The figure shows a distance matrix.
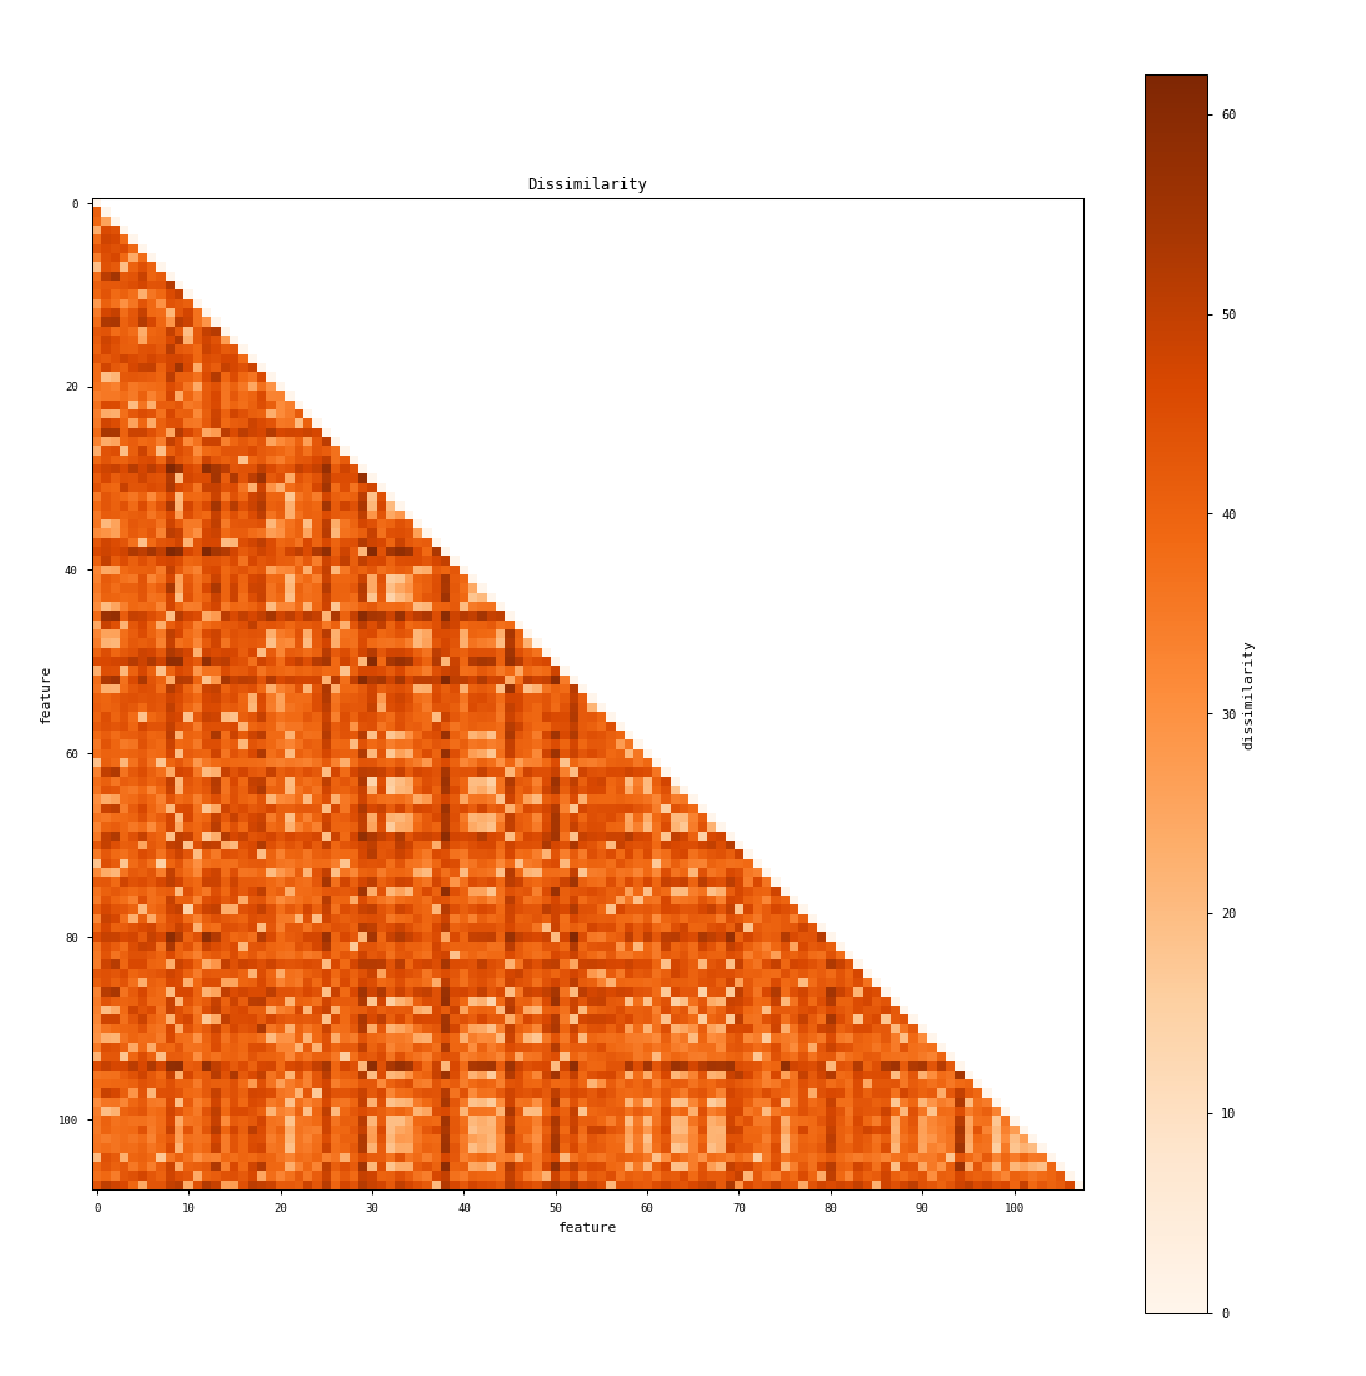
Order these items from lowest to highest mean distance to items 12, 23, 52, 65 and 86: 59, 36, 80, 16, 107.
36, 59, 16, 107, 80
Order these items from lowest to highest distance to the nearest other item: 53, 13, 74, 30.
30, 53, 13, 74
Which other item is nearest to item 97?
24
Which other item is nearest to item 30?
63
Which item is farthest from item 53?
45
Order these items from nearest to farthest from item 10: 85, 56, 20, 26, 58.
56, 85, 26, 20, 58
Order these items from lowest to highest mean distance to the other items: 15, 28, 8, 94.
28, 15, 8, 94
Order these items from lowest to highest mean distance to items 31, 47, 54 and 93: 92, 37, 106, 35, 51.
35, 51, 106, 92, 37
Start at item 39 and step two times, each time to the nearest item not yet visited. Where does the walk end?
74
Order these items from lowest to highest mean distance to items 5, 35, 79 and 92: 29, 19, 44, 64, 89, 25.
44, 19, 64, 89, 25, 29
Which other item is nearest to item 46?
72
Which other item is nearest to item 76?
59
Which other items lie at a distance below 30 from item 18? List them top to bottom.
11, 49, 71, 79, 106
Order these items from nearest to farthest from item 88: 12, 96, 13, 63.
96, 63, 12, 13
